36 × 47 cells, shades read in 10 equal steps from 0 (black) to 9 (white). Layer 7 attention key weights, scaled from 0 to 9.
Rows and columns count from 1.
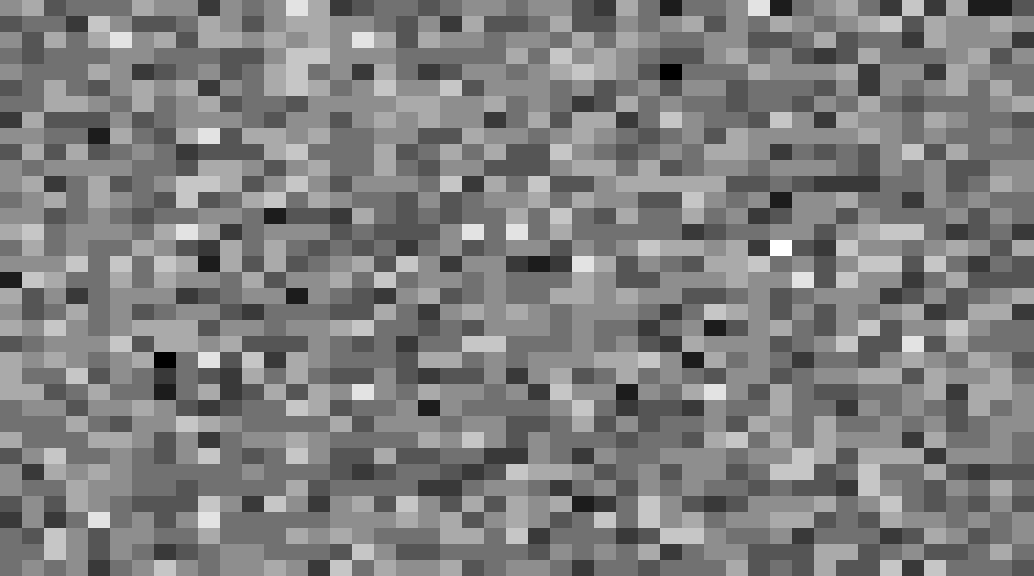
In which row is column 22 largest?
15
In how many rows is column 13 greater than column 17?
17
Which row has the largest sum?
3
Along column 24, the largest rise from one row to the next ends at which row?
30
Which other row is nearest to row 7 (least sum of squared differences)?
27
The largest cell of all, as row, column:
16, 36
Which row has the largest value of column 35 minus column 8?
23
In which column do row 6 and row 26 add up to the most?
14
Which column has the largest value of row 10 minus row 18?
42
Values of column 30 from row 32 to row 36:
7 7 3 6 3
